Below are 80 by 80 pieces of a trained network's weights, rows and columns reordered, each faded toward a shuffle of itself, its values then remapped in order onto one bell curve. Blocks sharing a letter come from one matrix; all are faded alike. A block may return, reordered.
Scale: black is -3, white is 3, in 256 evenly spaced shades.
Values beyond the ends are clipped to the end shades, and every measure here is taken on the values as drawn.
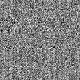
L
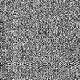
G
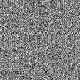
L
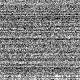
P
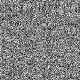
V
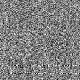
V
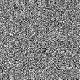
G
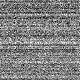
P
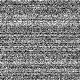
P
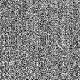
G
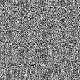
G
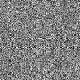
V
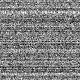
P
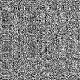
G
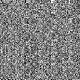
G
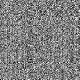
G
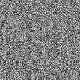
G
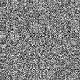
G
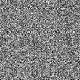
L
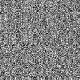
L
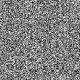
V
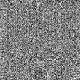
V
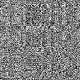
G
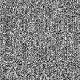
L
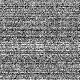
P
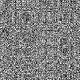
G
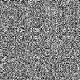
V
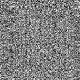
L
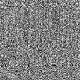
V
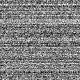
P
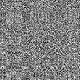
G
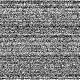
P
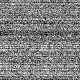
P
